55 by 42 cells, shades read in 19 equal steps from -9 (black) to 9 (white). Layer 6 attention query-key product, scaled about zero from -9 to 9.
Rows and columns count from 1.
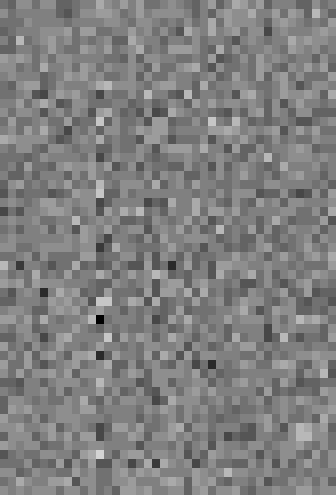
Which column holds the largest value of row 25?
10
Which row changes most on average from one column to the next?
52
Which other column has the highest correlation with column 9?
17
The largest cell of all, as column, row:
13, 51
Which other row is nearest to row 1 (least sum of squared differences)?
3
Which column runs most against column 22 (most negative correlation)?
31
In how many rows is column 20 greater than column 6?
21
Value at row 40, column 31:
-1
